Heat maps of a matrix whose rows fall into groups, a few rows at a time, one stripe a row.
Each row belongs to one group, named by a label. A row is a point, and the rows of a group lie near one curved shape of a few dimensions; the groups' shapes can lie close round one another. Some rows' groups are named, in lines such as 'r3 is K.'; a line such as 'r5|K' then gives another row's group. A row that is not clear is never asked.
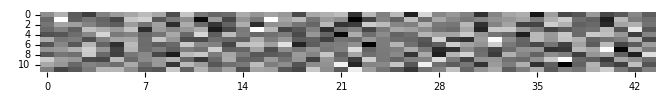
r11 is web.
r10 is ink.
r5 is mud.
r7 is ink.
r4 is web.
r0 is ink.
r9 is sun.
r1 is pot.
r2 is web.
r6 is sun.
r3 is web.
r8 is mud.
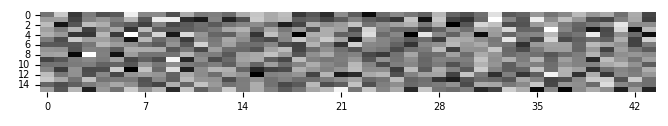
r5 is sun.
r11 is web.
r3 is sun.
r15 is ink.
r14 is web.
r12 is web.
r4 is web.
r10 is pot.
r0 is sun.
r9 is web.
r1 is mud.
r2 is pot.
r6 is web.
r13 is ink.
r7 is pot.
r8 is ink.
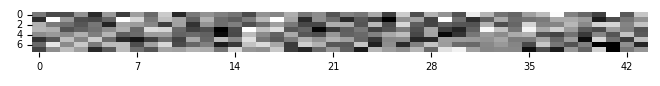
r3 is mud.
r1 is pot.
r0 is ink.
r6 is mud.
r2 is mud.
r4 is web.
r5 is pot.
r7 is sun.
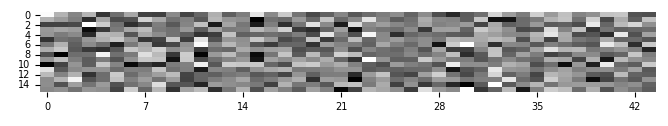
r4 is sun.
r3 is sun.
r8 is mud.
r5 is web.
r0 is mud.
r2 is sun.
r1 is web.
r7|sun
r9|web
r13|sun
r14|mud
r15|web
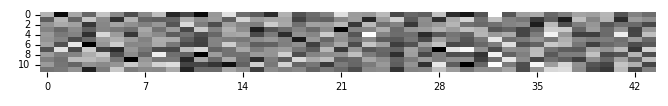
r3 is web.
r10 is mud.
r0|mud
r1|sun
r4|sun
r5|mud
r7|mud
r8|mud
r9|sun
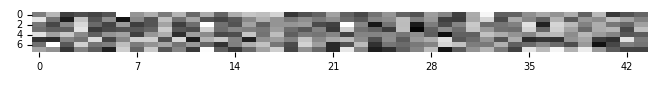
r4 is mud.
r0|sun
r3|ink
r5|mud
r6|mud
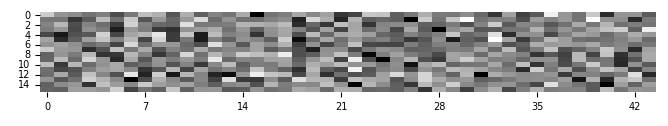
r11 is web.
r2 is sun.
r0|web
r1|web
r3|mud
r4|mud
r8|sun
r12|web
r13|sun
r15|web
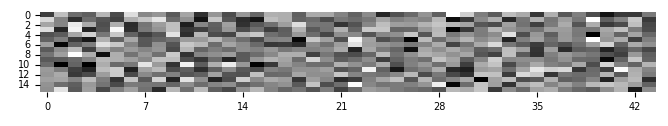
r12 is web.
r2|sun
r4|web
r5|web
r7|ink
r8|sun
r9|mud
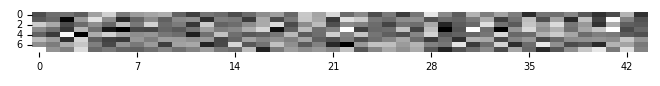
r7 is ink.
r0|mud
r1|sun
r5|ink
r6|web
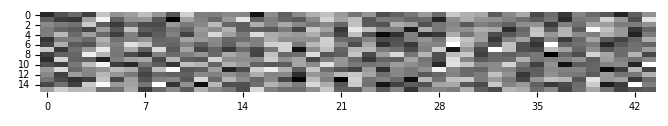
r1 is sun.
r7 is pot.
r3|web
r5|mud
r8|sun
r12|pot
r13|web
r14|mud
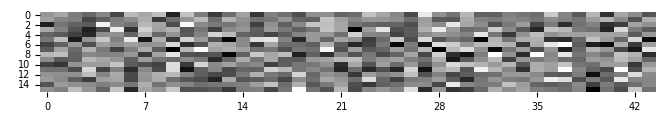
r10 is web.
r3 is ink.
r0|web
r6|ink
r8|mud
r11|ink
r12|web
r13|sun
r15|web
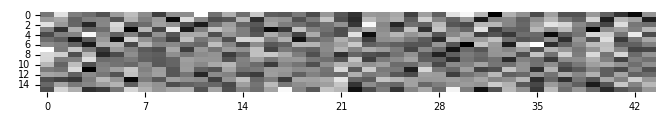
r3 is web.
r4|sun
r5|sun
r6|web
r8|mud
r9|ink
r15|pot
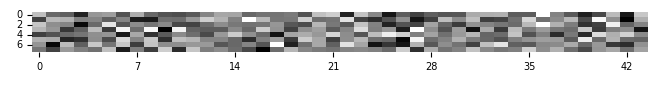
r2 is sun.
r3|web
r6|pot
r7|web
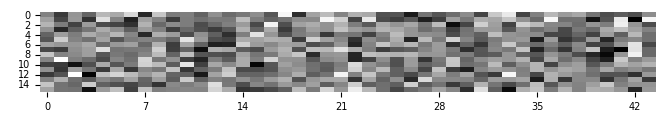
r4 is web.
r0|pot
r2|pot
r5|ink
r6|web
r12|ink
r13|ink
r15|web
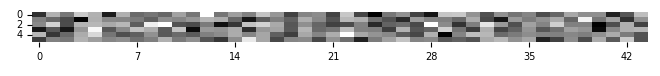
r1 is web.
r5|web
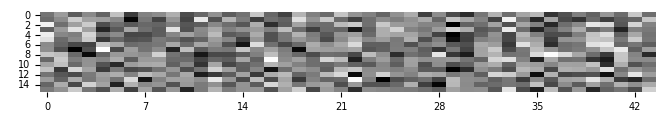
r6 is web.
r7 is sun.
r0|web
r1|sun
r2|ink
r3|sun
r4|ink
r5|ink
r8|sun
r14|mud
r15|sun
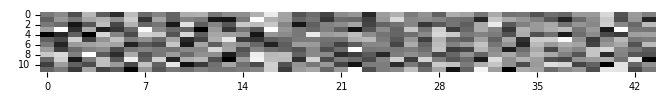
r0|sun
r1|web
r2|sun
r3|pot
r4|mud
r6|web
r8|mud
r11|pot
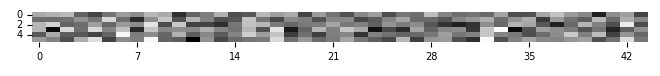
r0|sun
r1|web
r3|pot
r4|sun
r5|mud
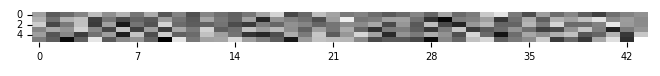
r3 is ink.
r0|pot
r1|ink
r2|ink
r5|sun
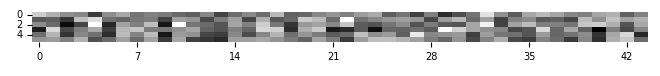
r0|mud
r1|sun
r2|sun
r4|web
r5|web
